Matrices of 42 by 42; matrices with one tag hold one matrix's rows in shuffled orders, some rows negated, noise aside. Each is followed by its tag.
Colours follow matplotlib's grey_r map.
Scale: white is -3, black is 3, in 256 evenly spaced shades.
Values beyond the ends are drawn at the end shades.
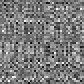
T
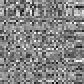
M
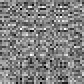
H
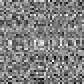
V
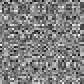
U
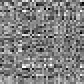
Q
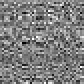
Q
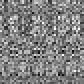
U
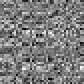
Q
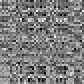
H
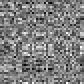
Q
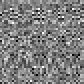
U
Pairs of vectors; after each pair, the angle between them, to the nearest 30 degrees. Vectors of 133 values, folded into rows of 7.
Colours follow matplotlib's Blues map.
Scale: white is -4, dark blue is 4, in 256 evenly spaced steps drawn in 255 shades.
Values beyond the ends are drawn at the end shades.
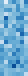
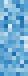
60 degrees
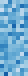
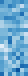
120 degrees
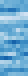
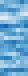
30 degrees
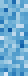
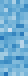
150 degrees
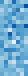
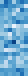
150 degrees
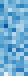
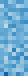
150 degrees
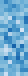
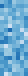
60 degrees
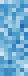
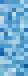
150 degrees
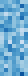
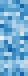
30 degrees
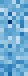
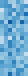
60 degrees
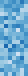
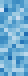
60 degrees
